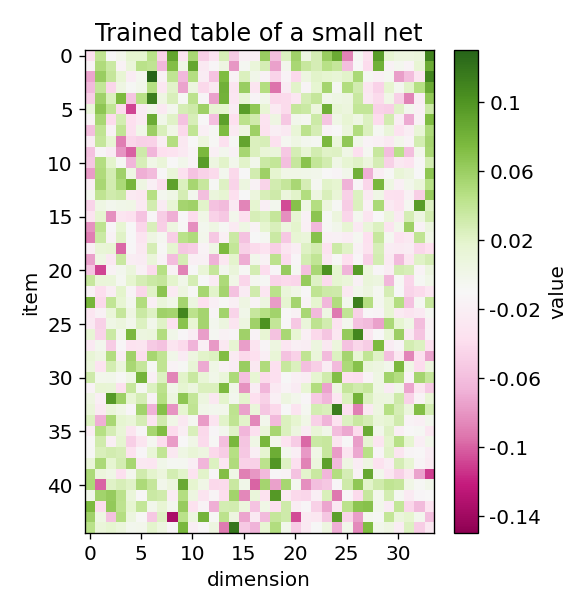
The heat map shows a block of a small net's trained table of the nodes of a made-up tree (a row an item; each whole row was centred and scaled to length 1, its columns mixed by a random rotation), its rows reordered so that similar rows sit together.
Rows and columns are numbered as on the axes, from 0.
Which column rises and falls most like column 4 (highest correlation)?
19
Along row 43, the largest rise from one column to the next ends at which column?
9
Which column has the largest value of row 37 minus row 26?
18
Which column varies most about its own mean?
26
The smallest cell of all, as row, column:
43, 8
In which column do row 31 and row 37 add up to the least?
15
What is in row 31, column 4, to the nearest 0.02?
0.04
